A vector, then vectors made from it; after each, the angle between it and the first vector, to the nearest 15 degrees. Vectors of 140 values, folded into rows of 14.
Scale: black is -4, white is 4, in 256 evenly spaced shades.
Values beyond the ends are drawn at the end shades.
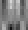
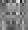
60 degrees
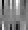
45 degrees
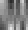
150 degrees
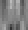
15 degrees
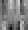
30 degrees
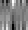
75 degrees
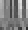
90 degrees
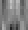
15 degrees
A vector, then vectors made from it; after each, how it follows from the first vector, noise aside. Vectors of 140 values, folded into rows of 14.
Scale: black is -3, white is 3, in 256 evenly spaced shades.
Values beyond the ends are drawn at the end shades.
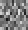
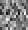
negated.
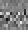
partly zeroed.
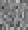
wrapped around, negated, shrunk.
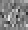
reversed, partly zeroed.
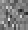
reversed, partly zeroed.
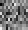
sign-scrambled.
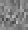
wrapped around, shrunk.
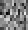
negated.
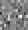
reversed, partly zeroed.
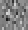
partly zeroed.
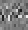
reversed, partly zeroed.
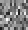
negated.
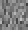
wrapped around, shrunk.
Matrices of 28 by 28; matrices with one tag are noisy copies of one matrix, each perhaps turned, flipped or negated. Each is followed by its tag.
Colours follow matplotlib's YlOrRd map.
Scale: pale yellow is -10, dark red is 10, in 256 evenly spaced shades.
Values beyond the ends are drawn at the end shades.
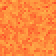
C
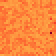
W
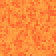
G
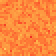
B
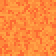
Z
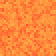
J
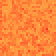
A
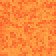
W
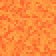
J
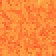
W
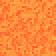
B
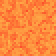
G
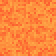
Z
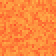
B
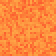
B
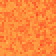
A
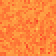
B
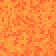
C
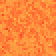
B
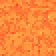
G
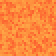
C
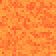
Z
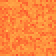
W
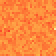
J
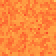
C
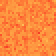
Z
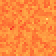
J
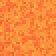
A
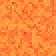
J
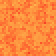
G
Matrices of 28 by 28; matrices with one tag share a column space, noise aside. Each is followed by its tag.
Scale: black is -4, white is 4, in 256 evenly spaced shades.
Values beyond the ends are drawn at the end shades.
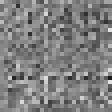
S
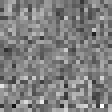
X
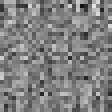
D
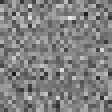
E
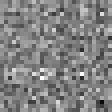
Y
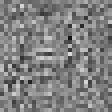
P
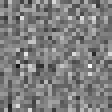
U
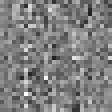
D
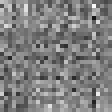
D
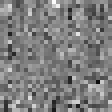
X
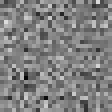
E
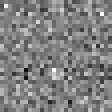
Y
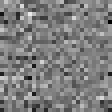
E
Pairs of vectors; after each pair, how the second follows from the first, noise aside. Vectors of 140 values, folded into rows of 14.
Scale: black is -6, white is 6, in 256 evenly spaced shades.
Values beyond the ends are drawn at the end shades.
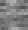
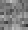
reversed.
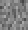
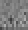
wrapped around, partly zeroed.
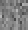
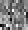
reversed, negated, scaled up.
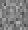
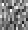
reversed, negated, scaled up.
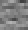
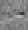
wrapped around, partly zeroed.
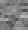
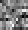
negated, scaled up.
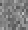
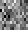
reversed, negated, scaled up.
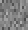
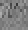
wrapped around, partly zeroed.
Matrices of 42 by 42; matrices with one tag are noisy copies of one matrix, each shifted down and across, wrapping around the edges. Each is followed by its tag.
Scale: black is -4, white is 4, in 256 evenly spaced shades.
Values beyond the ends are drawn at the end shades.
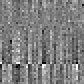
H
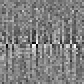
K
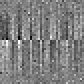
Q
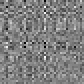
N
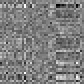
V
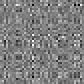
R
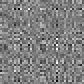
R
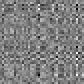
N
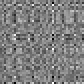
N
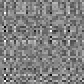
N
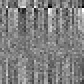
H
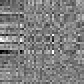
V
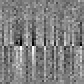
Q
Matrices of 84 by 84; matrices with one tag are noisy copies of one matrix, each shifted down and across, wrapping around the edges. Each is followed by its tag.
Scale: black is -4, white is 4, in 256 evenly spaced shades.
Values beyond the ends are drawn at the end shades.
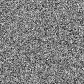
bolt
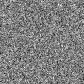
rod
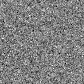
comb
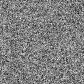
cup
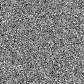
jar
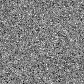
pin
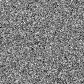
jar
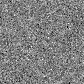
cup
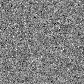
jar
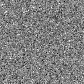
pin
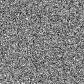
bolt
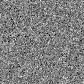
comb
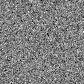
comb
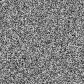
pin
